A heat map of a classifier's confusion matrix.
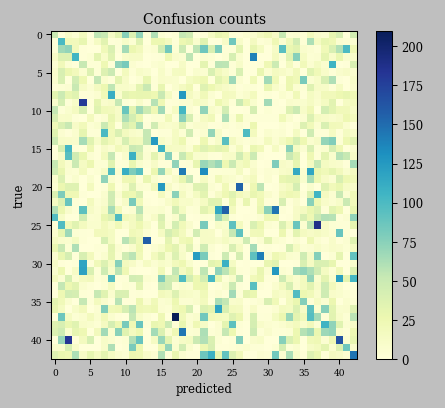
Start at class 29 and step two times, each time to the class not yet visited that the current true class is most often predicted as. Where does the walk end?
26
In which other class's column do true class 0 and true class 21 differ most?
37
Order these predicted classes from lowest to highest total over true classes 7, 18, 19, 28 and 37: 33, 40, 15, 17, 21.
40, 15, 33, 17, 21
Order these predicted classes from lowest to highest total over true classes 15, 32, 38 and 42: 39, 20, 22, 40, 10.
20, 10, 39, 40, 22
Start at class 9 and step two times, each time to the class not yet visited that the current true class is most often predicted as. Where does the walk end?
39
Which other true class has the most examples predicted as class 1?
25
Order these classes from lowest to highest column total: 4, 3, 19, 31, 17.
19, 31, 3, 17, 4
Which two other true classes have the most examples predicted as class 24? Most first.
23, 30
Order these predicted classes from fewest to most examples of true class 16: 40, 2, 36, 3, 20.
20, 36, 3, 40, 2
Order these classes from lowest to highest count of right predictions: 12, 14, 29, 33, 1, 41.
33, 12, 41, 1, 14, 29
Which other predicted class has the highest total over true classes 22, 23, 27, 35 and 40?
2
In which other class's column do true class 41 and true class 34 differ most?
11
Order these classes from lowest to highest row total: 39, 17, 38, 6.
6, 17, 38, 39
